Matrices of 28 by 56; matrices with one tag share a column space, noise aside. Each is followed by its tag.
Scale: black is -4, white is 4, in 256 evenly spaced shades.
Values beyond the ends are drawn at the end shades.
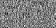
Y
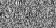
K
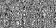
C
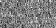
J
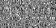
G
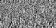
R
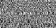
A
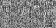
Y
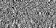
A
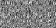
K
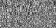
Y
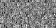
J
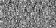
Y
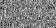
G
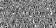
A
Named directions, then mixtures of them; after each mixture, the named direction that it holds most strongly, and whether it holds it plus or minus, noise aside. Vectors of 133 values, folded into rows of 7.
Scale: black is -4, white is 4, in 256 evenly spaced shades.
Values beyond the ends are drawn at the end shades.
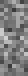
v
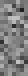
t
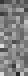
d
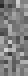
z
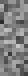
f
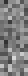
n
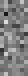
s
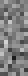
n, minus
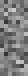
s, minus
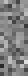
t, minus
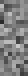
f, plus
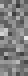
z, minus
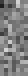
z, plus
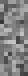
f, plus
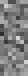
f, minus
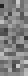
z, plus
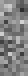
z, minus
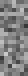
v, plus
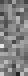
d, plus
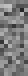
t, plus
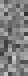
n, plus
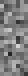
f, plus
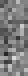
n, plus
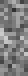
v, plus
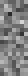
f, minus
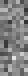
n, plus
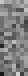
d, minus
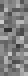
f, minus
